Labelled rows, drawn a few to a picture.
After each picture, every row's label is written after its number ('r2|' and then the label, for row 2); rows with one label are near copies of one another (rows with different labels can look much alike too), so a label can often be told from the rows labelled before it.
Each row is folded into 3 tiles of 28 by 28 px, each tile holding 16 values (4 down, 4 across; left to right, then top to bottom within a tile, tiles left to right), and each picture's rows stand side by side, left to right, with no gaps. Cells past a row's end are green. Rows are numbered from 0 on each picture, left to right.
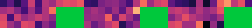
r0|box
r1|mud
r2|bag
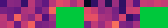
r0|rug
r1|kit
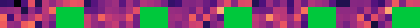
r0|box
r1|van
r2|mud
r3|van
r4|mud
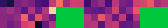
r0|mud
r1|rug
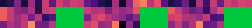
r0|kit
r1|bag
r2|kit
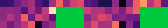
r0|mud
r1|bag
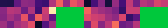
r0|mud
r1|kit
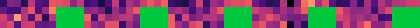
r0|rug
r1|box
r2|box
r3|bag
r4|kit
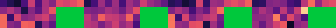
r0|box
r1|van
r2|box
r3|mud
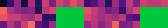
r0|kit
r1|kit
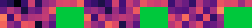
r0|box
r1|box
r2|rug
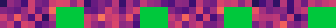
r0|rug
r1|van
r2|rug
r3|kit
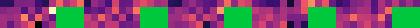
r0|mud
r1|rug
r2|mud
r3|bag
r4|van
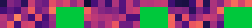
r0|rug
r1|kit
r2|box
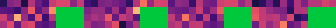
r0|rug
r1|mud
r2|rug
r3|kit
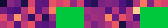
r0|rug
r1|mud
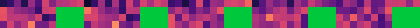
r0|kit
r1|kit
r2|box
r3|van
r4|rug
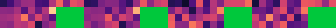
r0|mud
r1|mud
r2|box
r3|rug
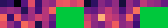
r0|box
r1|van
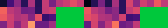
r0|kit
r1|kit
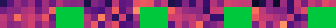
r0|van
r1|rug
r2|kit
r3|kit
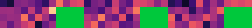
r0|mud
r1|rug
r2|box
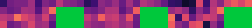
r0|van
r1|van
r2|box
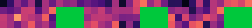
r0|van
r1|bag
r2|box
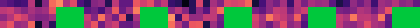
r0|bag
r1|rug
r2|box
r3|van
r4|van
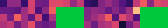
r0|rug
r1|mud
